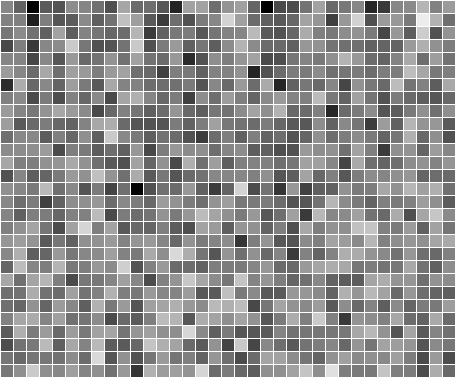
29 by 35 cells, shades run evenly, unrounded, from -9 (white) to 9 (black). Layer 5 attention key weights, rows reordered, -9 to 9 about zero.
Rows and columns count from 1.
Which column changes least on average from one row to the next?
13
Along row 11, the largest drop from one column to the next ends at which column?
9
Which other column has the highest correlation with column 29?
3
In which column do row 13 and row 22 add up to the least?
15
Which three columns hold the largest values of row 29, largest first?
11, 33, 20
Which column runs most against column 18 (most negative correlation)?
4
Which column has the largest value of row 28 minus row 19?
35
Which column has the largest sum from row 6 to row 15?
12
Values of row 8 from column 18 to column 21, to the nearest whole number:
-2 0 2 -1
